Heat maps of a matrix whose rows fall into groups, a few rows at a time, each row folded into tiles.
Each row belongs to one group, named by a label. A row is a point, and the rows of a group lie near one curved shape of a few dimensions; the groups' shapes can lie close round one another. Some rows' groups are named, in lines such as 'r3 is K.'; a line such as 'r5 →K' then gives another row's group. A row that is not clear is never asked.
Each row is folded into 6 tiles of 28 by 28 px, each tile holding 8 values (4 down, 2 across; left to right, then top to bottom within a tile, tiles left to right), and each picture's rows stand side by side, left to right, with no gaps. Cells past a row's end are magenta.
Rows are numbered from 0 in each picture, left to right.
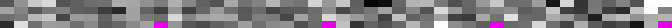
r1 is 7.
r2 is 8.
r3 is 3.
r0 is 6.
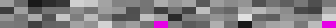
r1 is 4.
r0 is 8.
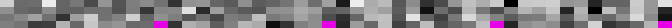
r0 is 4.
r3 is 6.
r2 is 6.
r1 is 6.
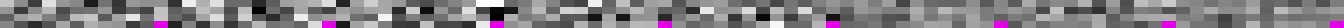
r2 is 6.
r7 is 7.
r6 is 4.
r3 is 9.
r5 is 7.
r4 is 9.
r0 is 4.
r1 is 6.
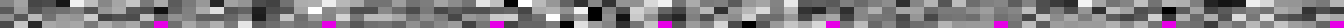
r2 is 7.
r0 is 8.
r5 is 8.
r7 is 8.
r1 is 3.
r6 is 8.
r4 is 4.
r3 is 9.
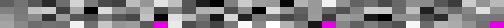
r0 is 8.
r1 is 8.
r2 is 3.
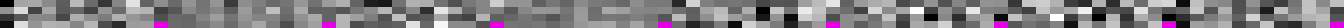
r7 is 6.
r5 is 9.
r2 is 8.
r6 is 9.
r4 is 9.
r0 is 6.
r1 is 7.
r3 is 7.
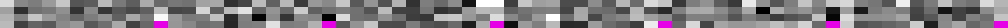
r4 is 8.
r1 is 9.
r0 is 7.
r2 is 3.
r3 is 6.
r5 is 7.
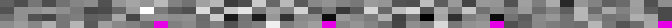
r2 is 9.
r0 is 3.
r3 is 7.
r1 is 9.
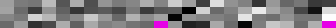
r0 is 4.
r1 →4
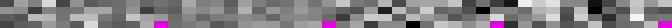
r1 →7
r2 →4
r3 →6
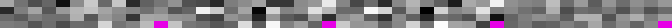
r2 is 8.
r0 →8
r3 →4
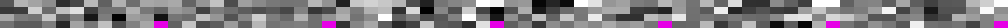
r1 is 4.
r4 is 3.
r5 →3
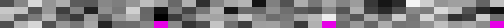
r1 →4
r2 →8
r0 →6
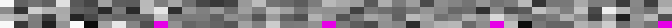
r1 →8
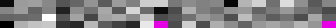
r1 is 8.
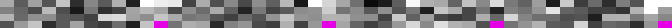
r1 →3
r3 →3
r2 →8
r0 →3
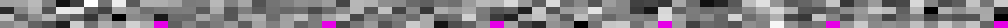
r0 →9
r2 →6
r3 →4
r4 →8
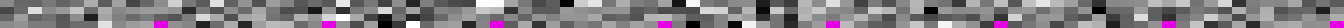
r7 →4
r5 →8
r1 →4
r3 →8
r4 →9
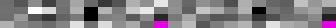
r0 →8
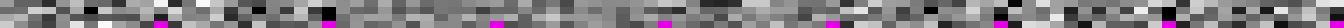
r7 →6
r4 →8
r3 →7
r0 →8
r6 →6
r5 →6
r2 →4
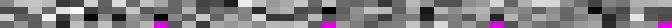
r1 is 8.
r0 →9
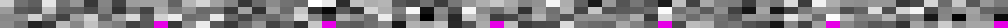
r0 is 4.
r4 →3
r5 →9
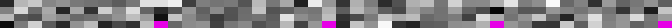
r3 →4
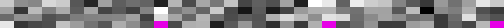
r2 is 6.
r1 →3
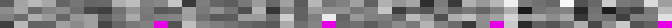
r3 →7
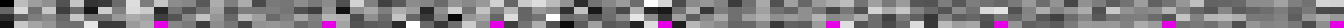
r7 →7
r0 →6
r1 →4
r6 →7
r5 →7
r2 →9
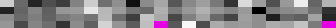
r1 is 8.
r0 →8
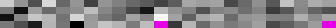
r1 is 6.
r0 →4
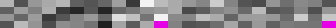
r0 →3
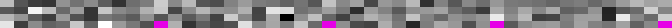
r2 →4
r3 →3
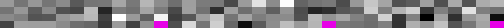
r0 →3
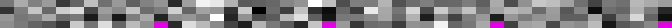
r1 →6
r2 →9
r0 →9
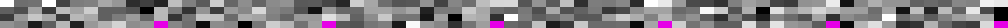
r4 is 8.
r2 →9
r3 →3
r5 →6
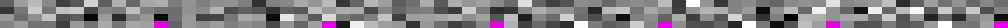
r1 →3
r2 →6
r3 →9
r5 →9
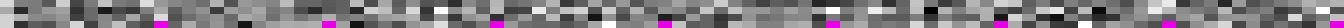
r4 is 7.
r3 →9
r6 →3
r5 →8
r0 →7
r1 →4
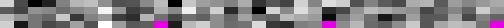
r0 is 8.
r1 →6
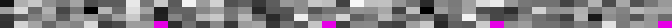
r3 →8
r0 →6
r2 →6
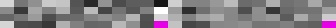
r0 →7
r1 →7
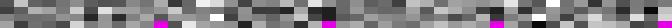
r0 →9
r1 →6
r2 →8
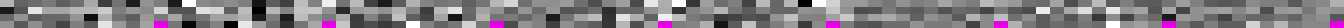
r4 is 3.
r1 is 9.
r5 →7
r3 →3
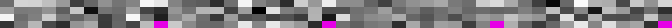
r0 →6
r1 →8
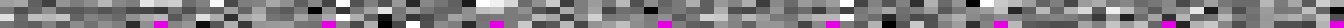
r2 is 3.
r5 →3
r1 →4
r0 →7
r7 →6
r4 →4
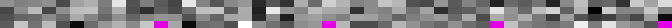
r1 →9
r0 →4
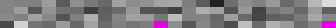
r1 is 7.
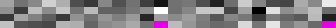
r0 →7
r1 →8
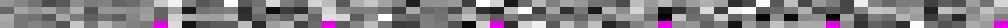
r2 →6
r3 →6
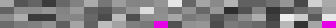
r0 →3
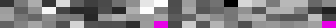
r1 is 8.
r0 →3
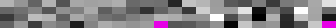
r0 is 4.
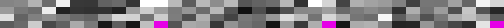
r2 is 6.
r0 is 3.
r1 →3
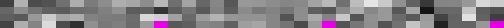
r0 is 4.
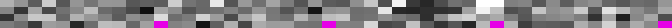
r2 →3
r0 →4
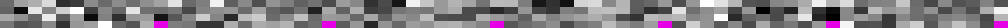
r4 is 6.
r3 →8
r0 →9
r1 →4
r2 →8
